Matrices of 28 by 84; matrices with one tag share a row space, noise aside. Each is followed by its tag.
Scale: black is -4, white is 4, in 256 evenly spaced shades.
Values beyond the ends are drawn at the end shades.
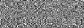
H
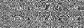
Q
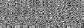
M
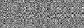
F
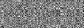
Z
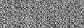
F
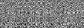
M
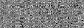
Q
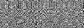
H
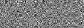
H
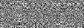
Z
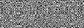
Z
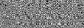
Q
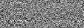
Z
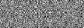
H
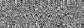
M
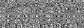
M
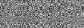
M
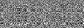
Z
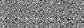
M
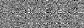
Q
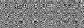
H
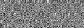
F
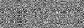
Z
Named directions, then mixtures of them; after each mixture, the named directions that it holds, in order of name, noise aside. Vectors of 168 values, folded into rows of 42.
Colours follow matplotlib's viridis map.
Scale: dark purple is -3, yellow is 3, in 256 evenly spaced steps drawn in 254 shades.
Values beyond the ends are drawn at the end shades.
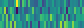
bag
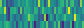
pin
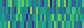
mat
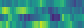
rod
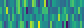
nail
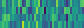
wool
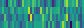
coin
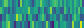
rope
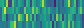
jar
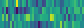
bag, rod.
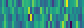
coin.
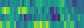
rod.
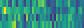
jar, rod.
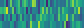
coin, nail.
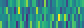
mat, nail.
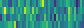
jar, pin, rod.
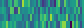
bag, coin, mat.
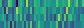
bag, mat.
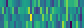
coin.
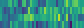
coin, rod, wool.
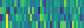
bag, coin, rope.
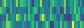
bag, rope.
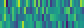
nail, pin, wool.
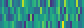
coin, mat.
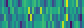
coin.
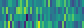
bag, mat, rod.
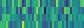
wool.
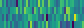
bag, pin.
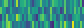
bag, rope.
